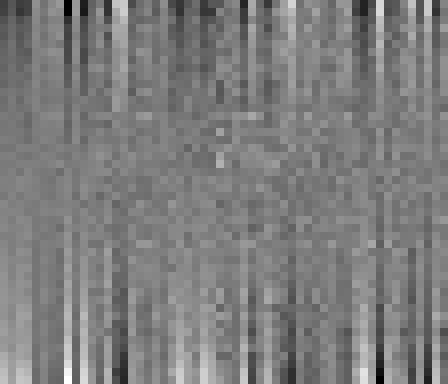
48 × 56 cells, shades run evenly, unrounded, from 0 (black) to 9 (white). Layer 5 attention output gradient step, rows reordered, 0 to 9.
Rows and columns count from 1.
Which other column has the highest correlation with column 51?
56
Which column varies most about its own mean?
9
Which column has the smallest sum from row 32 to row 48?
48
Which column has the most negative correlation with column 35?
41
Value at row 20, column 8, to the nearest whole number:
4
